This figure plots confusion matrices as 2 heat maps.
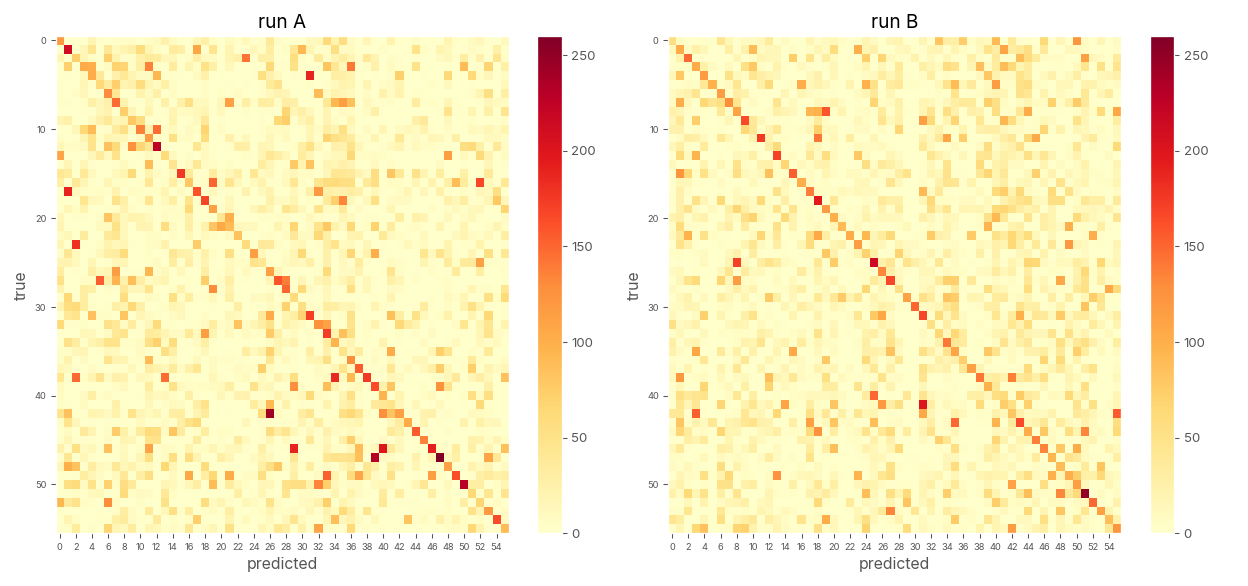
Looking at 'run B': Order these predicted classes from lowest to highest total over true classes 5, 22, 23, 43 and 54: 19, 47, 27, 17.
47, 27, 19, 17
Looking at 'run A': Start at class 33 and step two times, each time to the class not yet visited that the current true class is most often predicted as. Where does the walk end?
35
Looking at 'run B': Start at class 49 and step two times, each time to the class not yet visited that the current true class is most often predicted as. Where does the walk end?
3
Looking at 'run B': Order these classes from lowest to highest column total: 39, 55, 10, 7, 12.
7, 12, 10, 39, 55
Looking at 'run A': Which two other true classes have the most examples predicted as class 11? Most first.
3, 46
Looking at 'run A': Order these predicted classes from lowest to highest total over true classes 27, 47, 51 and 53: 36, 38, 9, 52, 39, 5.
52, 38, 9, 36, 5, 39
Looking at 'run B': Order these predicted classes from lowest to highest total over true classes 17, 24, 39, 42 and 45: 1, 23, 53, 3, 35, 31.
53, 35, 1, 23, 3, 31
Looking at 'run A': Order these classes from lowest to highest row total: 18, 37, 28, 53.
53, 28, 37, 18
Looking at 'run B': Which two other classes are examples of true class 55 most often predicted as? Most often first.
42, 4
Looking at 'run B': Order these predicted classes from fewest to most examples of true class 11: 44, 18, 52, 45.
52, 44, 45, 18
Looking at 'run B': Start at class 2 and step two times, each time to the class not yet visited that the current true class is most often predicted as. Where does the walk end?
48
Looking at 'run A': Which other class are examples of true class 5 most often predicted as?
7
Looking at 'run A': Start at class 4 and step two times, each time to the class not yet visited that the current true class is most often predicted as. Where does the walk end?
26
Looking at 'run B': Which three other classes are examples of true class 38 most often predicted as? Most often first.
42, 1, 12
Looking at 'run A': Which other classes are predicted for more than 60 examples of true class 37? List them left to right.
25, 47, 51
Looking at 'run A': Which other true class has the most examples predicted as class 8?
31
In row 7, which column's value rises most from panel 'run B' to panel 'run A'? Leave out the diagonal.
21
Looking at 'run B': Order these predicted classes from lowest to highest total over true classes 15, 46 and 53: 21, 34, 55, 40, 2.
21, 55, 40, 34, 2
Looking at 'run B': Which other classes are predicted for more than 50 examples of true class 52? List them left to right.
18, 29, 40
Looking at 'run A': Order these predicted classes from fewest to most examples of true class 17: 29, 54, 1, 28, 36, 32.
28, 29, 36, 54, 32, 1
